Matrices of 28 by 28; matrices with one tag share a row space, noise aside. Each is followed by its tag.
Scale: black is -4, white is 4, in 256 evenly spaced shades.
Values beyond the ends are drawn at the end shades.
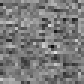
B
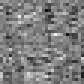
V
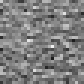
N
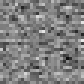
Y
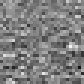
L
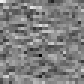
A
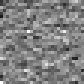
N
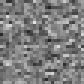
V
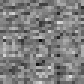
Y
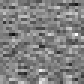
Y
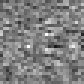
V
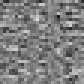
Y
